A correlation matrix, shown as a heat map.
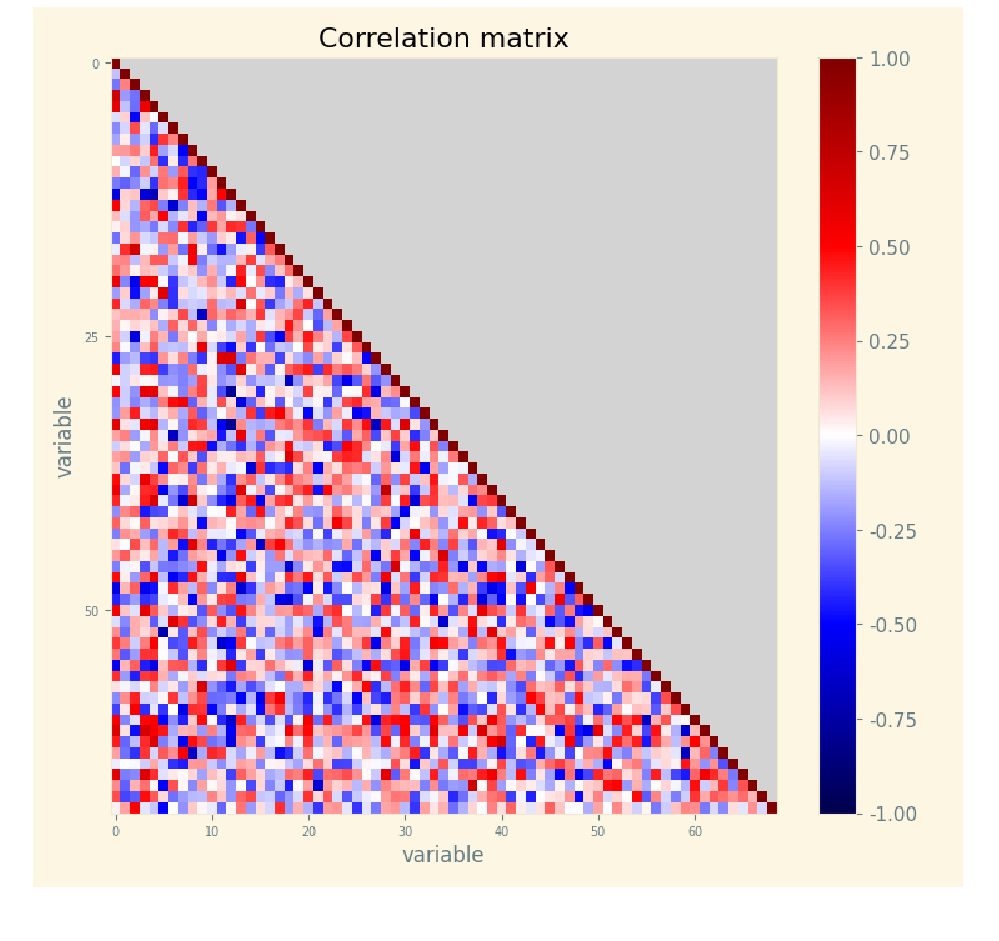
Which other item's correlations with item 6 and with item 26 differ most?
34
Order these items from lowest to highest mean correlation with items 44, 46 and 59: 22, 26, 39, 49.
22, 39, 26, 49
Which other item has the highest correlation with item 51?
6
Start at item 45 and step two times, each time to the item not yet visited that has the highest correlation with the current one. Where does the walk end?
13
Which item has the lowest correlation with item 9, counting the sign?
23
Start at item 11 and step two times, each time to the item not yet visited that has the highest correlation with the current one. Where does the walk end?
12
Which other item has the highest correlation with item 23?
42
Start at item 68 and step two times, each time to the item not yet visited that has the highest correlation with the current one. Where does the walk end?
17
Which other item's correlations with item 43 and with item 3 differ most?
48
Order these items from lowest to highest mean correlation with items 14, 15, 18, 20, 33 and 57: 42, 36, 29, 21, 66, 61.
29, 66, 21, 42, 36, 61
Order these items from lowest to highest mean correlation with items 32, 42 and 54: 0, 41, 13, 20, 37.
37, 41, 20, 13, 0
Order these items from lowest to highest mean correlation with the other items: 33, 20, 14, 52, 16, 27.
27, 16, 14, 52, 20, 33
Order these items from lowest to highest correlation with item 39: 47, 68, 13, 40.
68, 40, 47, 13
